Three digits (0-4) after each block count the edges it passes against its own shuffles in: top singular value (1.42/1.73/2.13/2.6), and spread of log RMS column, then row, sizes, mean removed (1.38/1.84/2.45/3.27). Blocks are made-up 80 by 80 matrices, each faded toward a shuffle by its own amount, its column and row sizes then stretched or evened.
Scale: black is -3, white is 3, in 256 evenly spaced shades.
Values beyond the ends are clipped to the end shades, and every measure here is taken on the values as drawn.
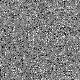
0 1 0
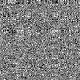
3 0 2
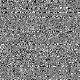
2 0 3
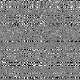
4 2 4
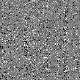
0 3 1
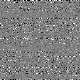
1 0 4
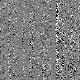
0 4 0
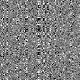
3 3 0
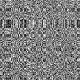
4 2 2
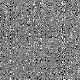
2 3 2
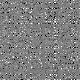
2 2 3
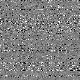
1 1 4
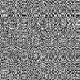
4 0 3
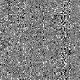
2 3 0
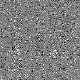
0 3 2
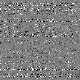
0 2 4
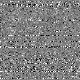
2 0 4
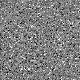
1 0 1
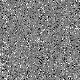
0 2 0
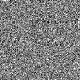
2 1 1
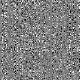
0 4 1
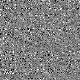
0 2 3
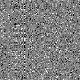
3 2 0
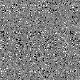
2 2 2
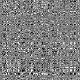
3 3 4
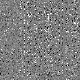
0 3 1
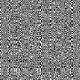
4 4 1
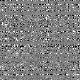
0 3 4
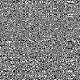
3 1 3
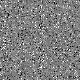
0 2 1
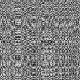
4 2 2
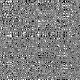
3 2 3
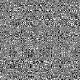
3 2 3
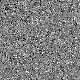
0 0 1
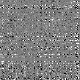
0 3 4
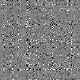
2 3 3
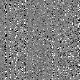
1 4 0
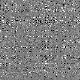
0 2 3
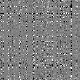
3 4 3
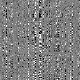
3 4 1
